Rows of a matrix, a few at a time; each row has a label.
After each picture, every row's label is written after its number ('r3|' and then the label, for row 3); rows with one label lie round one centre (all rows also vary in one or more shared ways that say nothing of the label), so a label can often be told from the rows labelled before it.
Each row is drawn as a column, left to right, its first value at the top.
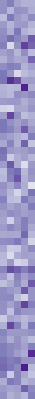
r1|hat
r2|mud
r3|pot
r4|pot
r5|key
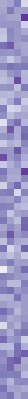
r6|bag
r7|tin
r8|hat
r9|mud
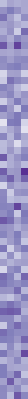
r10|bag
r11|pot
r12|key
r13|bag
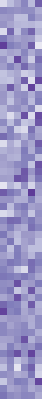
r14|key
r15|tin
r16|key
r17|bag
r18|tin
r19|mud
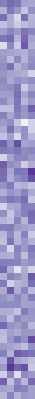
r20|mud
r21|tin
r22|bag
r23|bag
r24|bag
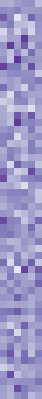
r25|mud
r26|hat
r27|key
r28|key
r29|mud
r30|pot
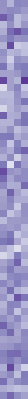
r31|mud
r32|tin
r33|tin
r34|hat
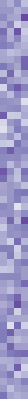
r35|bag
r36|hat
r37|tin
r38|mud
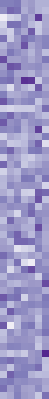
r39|key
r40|hat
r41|tin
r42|pot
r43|pot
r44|mud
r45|key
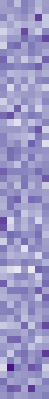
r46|mud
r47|bag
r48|bag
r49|tin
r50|bag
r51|mud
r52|key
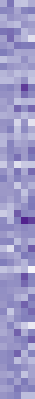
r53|tin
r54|tin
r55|bag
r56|pot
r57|bag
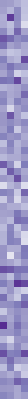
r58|key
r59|mud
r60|pot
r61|key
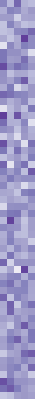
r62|mud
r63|pot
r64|bag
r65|key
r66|bag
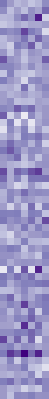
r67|bag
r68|hat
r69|bag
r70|tin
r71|bag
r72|mud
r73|key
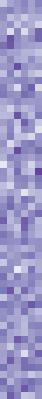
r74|pot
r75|key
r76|bag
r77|pot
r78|pot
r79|bag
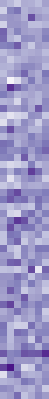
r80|bag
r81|tin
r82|tin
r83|hat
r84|mud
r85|bag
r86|hat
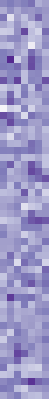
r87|mud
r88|key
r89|hat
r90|tin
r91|mud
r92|mud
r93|pot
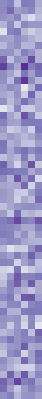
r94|mud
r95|tin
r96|pot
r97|hat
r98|key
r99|hat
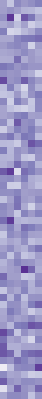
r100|hat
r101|mud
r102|key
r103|mud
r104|mud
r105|bag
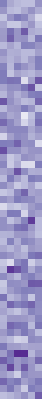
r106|hat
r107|pot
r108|mud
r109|tin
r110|pot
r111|key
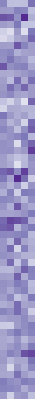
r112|mud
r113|mud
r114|pot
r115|mud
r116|hat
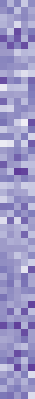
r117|key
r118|key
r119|bag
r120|bag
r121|pot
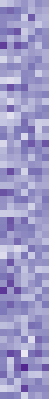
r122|tin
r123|tin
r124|tin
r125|pot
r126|mud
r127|bag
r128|bag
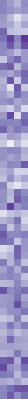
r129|tin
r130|key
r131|key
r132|key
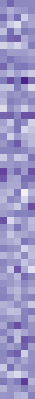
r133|mud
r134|bag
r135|mud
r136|pot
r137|bag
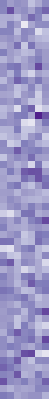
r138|tin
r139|tin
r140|hat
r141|bag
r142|bag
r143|mud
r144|pot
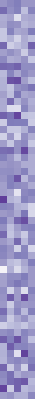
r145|bag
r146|hat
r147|pot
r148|hat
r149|tin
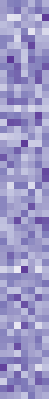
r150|bag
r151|key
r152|hat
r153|pot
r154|key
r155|hat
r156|mud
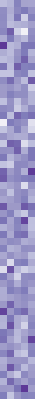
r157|bag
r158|pot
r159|mud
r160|key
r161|bag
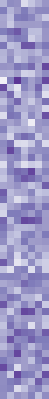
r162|tin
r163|bag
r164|hat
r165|pot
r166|bag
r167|pot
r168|hat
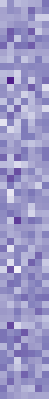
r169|bag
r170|pot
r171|bag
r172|hat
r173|tin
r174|key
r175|hat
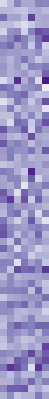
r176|mud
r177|bag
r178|pot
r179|key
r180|mud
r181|tin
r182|hat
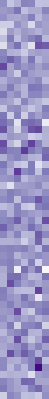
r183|mud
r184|key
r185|bag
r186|hat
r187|mud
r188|pot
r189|bag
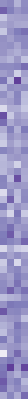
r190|pot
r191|tin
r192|pot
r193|tin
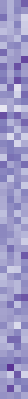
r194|mud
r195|bag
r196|hat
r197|key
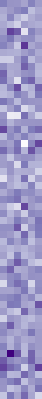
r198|hat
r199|tin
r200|tin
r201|key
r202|hat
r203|pot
